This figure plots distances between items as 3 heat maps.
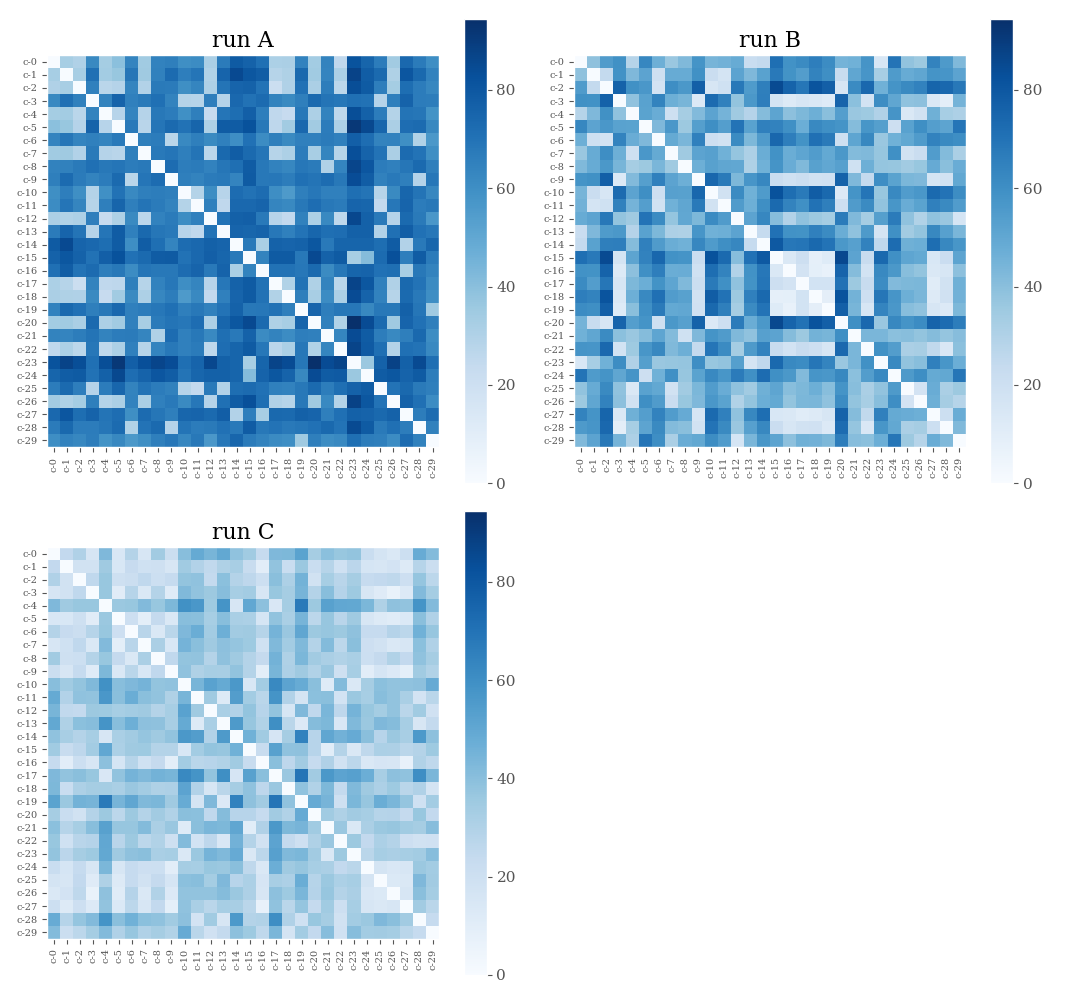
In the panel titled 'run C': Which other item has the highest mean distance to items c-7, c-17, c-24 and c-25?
c-19
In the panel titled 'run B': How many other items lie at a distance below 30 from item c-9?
9
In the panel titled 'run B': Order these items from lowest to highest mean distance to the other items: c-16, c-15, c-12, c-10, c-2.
c-16, c-12, c-15, c-10, c-2
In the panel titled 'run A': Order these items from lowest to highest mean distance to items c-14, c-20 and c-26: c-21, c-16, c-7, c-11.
c-7, c-16, c-21, c-11
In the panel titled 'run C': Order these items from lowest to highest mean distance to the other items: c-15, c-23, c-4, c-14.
c-15, c-23, c-14, c-4
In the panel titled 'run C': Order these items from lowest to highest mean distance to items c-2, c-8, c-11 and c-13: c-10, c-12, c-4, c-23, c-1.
c-1, c-12, c-23, c-10, c-4
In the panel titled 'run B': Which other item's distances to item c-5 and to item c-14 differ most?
c-24
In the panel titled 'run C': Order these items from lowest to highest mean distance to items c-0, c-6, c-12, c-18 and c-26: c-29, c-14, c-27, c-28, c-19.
c-27, c-29, c-14, c-28, c-19
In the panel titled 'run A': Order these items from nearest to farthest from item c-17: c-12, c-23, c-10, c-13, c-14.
c-12, c-10, c-13, c-14, c-23
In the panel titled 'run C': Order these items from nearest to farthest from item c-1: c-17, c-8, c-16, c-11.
c-16, c-8, c-11, c-17
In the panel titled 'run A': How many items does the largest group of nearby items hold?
12
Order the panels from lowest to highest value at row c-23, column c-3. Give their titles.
run C, run B, run A
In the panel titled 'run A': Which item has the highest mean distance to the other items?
c-23
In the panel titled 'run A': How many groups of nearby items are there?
7
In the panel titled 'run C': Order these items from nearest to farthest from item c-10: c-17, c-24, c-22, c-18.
c-24, c-22, c-18, c-17
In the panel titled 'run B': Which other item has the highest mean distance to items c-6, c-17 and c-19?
c-14
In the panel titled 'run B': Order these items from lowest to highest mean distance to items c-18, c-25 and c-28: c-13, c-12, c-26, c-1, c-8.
c-26, c-12, c-8, c-13, c-1
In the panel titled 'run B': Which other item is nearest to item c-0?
c-23
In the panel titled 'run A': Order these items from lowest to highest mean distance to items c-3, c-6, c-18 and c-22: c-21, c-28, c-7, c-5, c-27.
c-7, c-5, c-28, c-21, c-27
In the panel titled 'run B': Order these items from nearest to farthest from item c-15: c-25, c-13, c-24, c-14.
c-25, c-24, c-13, c-14
